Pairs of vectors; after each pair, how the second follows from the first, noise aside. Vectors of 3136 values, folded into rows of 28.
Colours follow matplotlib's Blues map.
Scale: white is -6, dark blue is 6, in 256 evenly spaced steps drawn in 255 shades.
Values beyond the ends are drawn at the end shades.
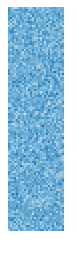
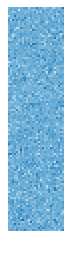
wrapped around, partly zeroed.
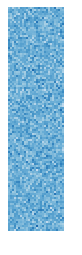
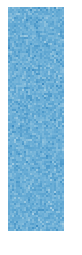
shrunk.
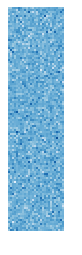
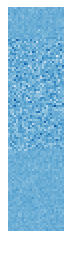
reversed, partly zeroed.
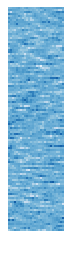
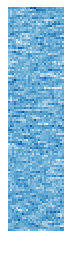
wrapped around, negated.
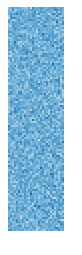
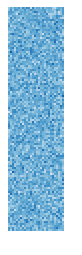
sign-scrambled.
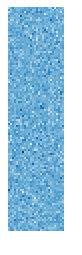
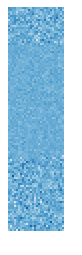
reversed, partly zeroed.
